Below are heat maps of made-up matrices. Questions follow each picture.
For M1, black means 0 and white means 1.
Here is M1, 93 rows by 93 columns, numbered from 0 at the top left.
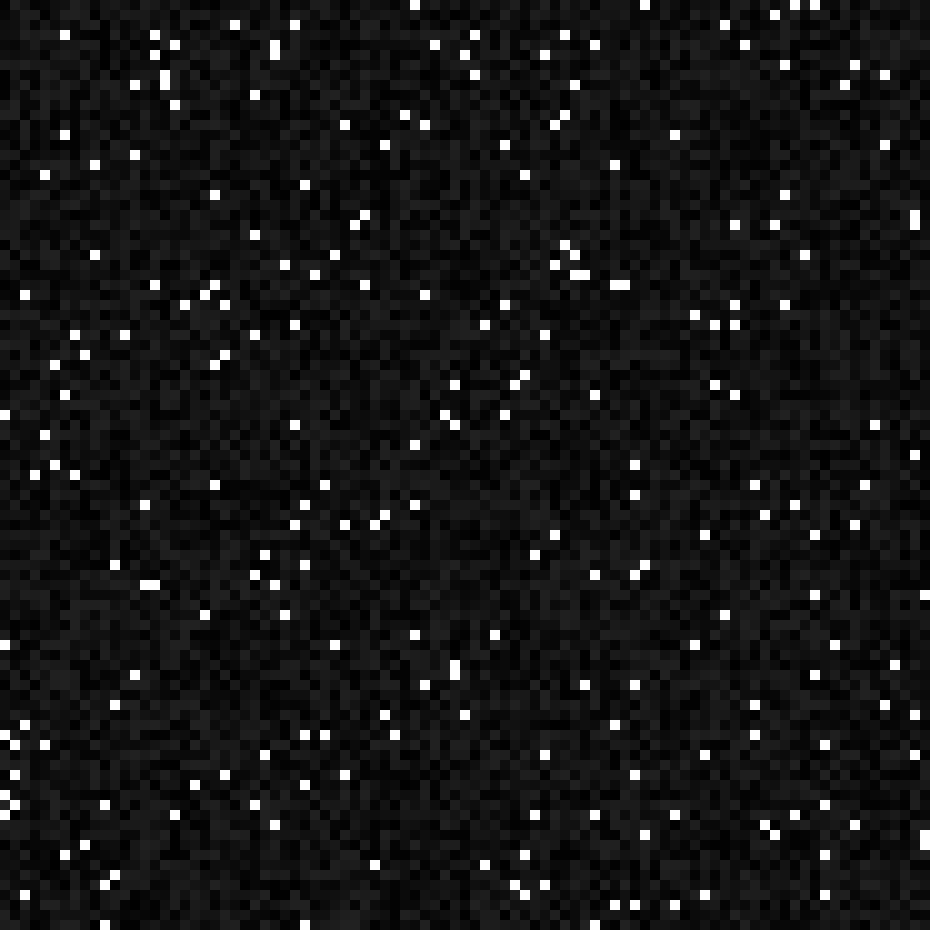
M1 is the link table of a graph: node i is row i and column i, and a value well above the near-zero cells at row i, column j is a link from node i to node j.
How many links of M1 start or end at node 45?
5
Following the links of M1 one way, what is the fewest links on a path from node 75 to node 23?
6
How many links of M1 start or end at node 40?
1
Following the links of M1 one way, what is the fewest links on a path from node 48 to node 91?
2
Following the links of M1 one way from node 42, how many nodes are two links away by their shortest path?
4
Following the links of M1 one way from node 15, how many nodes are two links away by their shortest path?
2
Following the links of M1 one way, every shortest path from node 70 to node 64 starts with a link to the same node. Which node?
node 11
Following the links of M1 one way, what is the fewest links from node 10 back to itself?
5
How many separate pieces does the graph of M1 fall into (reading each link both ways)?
3
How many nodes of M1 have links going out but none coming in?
4
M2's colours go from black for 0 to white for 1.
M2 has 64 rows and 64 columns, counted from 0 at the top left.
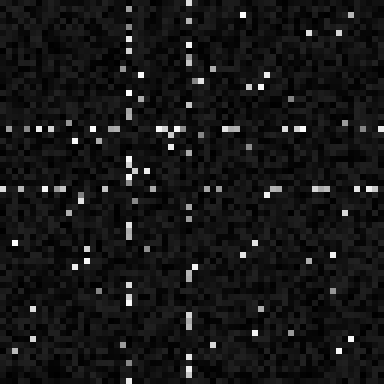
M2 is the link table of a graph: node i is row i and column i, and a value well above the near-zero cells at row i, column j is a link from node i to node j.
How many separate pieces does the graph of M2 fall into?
4
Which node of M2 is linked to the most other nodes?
node 21
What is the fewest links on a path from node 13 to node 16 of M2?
5
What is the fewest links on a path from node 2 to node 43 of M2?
5
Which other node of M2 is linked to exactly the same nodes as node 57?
node 11
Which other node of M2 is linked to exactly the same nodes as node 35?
node 20
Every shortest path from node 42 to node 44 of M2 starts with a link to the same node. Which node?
node 55
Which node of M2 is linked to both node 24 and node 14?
node 41
